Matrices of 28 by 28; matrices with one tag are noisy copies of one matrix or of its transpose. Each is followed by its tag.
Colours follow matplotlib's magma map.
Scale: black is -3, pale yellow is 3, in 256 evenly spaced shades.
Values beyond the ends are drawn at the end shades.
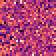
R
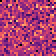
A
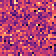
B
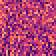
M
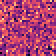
M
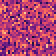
M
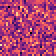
A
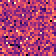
B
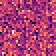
R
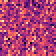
R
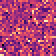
B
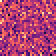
M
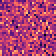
A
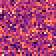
B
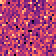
R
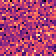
R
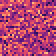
M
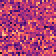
B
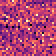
R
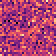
B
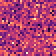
R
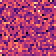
M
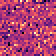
R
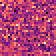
M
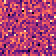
M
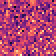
B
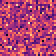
B
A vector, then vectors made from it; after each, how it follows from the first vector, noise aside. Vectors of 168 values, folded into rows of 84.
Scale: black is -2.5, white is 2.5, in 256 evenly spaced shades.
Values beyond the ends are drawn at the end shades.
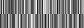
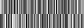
wrapped around.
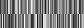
wrapped around.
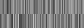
wrapped around, negated, shrunk.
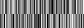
reversed, negated.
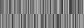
wrapped around, negated, shrunk.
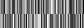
reversed.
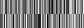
reversed, negated.
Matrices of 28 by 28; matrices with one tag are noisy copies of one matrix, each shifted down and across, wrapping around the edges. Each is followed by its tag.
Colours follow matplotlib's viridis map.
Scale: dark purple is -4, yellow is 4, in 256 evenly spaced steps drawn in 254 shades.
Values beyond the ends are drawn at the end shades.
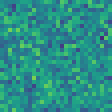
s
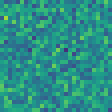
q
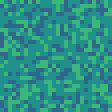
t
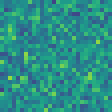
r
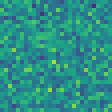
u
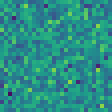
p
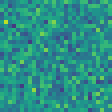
r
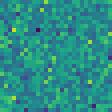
s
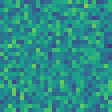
s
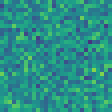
u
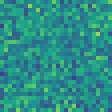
u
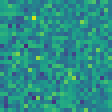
r
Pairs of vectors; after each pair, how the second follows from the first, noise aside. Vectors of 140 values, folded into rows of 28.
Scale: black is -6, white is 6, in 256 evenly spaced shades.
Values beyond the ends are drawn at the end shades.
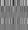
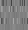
negated, partly zeroed.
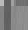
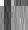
scaled up.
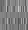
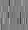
wrapped around, negated, partly zeroed.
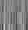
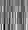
negated, scaled up.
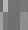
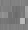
reversed, partly zeroed.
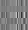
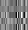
negated, scaled up.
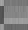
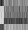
negated, scaled up.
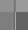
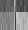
negated, scaled up.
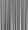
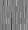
wrapped around, negated, partly zeroed.
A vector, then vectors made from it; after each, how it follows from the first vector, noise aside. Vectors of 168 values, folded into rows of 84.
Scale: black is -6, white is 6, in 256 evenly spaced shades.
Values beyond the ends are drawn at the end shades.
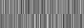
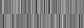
reversed, negated.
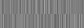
reversed, shrunk.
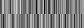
reversed, negated, scaled up.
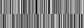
reversed, negated, scaled up.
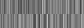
sign-scrambled.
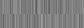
reversed, negated, shrunk.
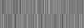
reversed, shrunk.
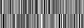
reversed, negated, scaled up.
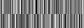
reversed, negated, scaled up.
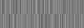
reversed, shrunk.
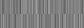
reversed, shrunk.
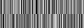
reversed, negated, scaled up.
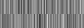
sign-scrambled.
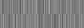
reversed, shrunk.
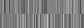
sign-scrambled.
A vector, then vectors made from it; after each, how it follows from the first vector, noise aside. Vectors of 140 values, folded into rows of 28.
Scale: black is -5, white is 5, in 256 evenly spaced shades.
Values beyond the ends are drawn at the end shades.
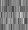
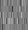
partly zeroed.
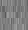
wrapped around, negated, shrunk.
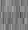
negated, shrunk.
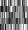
wrapped around, scaled up.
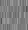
wrapped around, negated, shrunk.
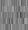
negated, shrunk.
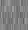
negated, shrunk.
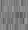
negated, shrunk.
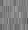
wrapped around, negated, shrunk.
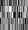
wrapped around, scaled up.
